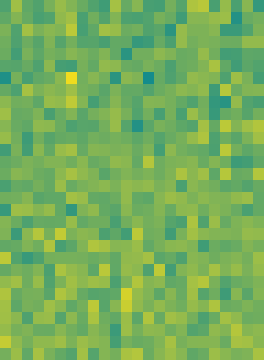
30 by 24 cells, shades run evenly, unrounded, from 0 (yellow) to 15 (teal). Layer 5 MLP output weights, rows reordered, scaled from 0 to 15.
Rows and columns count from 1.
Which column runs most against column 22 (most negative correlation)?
11
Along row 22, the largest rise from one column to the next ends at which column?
2
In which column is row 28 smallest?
22
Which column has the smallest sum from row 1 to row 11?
7
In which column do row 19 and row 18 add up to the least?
18
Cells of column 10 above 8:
19
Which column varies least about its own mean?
8
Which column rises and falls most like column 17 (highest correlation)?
3
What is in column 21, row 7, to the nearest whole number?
11
